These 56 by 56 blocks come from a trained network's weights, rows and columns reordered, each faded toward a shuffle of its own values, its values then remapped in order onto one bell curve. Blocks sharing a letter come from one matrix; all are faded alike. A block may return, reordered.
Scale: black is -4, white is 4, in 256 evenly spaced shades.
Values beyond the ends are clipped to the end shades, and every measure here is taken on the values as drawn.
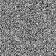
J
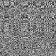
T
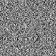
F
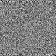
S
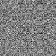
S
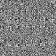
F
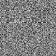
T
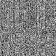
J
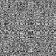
T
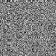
F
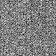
J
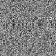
F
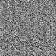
J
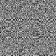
T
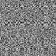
T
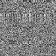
F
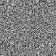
F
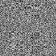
F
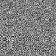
T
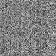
J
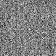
J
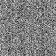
J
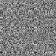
T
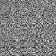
S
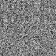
J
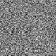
F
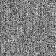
J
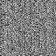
J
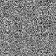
F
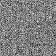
J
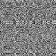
S
